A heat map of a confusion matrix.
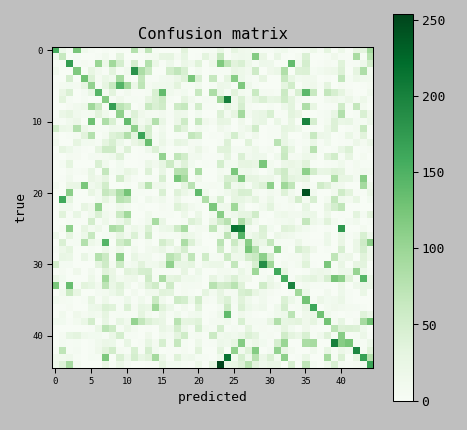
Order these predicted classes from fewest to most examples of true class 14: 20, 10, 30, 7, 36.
30, 20, 10, 7, 36
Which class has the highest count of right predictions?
25
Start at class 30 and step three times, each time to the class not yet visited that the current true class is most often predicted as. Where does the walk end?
26
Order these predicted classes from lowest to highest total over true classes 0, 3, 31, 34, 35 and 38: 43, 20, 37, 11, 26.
37, 20, 26, 43, 11
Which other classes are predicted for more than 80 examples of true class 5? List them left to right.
9, 10, 26
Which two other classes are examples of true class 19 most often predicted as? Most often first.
4, 30
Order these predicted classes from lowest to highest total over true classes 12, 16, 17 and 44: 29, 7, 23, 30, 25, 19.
30, 19, 7, 29, 25, 23
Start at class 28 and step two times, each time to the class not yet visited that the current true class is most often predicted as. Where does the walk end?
7
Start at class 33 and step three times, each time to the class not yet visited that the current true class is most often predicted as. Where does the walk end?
10
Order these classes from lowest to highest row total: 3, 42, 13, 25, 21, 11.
13, 11, 21, 42, 3, 25
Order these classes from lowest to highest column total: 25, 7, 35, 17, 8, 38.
38, 8, 17, 25, 7, 35
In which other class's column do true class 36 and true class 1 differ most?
28
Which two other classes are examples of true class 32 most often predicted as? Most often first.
43, 39
